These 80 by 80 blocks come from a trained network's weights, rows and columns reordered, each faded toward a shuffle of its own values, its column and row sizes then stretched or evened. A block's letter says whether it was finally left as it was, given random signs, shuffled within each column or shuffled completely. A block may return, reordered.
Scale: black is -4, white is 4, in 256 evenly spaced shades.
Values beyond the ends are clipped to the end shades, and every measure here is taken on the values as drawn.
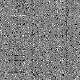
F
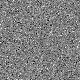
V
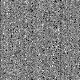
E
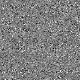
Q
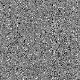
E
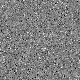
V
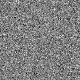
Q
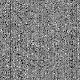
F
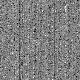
E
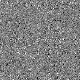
Q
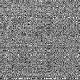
F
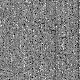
E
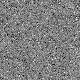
V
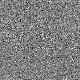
Q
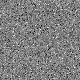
V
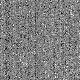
E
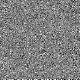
Q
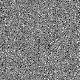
E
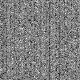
E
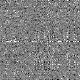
F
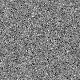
V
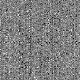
F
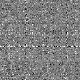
F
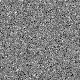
V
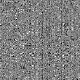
F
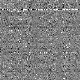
F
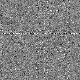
Q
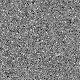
V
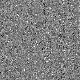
E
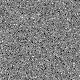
V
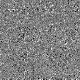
Q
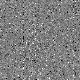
E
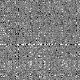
F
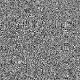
F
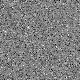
V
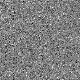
E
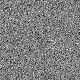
V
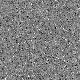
V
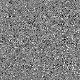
Q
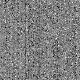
E
